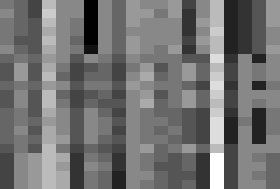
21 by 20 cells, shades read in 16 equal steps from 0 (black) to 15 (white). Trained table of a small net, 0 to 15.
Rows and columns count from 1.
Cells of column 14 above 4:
15
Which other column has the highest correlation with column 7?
18
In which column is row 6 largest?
16
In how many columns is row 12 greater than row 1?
8
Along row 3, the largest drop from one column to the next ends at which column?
17
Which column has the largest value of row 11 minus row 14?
19
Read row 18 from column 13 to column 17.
5 6 3 15 4
